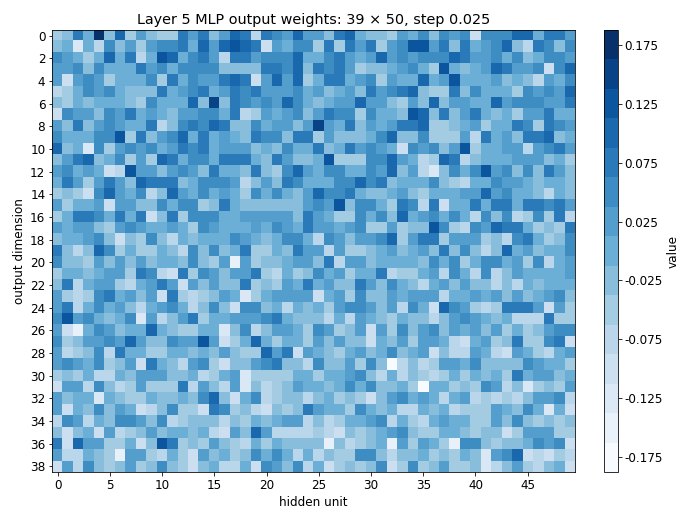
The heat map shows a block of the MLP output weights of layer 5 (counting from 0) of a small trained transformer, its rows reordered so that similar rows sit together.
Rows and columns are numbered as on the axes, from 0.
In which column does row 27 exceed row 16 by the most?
44
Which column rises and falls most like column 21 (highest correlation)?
20
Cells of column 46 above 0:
17
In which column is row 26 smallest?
2
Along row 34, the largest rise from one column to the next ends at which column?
1
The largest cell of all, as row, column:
0, 4
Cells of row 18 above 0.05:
4
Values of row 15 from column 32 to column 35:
-0.05 0.075 0.05 -0.075
